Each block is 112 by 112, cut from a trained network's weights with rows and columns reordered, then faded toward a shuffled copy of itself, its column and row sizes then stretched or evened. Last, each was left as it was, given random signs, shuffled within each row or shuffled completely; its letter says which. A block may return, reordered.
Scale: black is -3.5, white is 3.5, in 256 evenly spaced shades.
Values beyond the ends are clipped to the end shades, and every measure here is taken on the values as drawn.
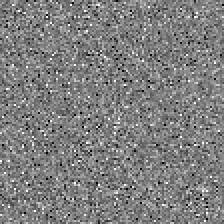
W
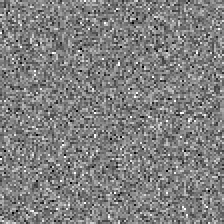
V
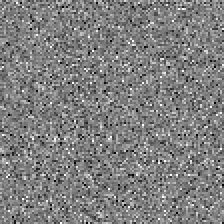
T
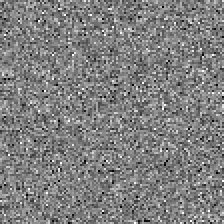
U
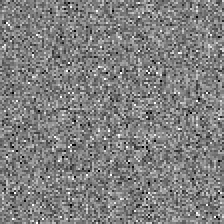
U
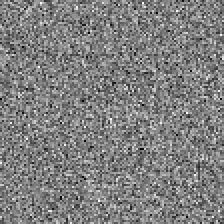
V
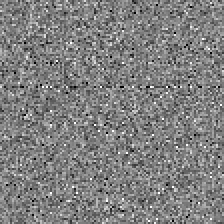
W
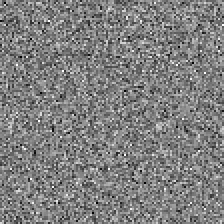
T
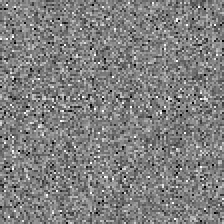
W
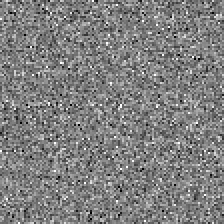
T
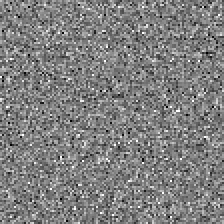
T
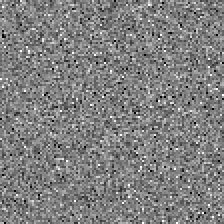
V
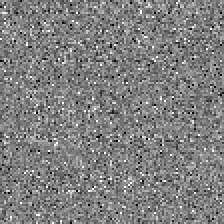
U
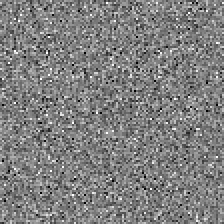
U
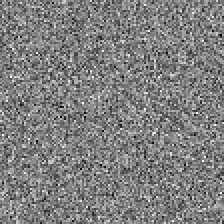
V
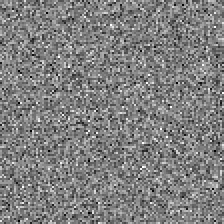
V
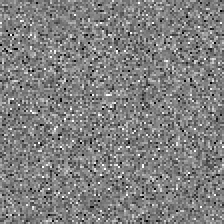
T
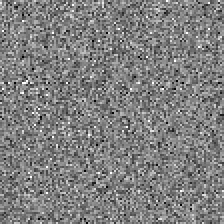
T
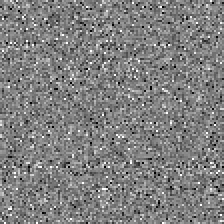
T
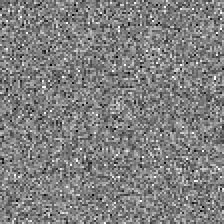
V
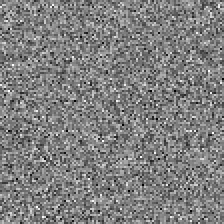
T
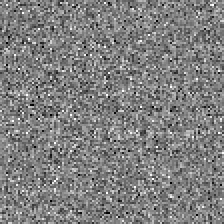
U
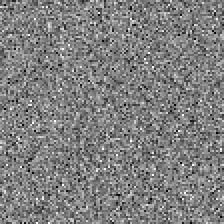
V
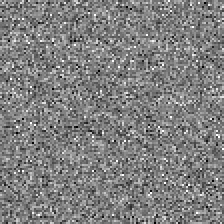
T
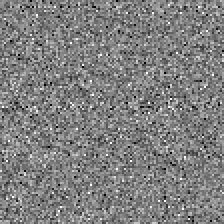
T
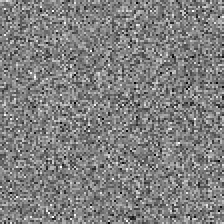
W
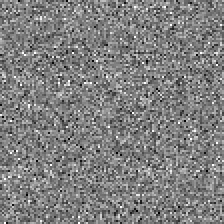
T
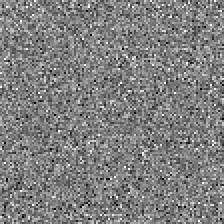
T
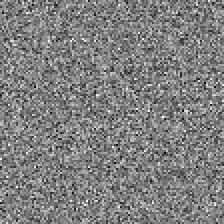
T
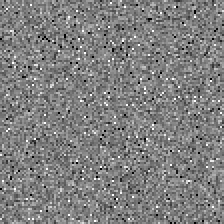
V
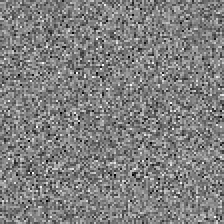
T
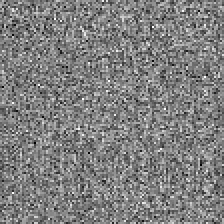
U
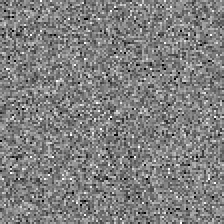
T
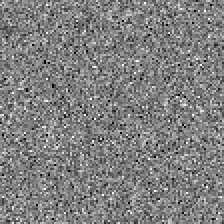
V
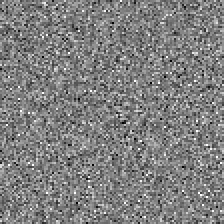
V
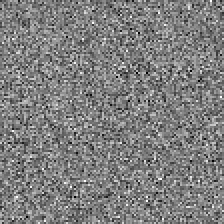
W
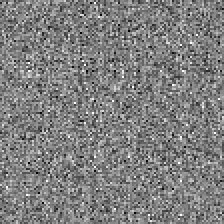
U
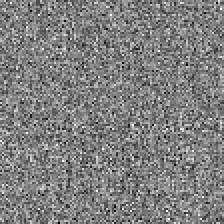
U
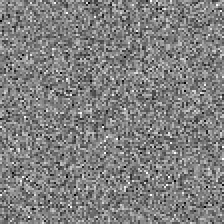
T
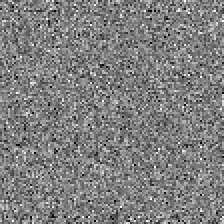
W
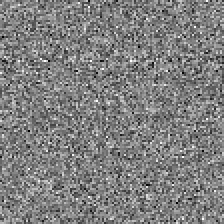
T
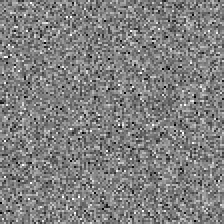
V
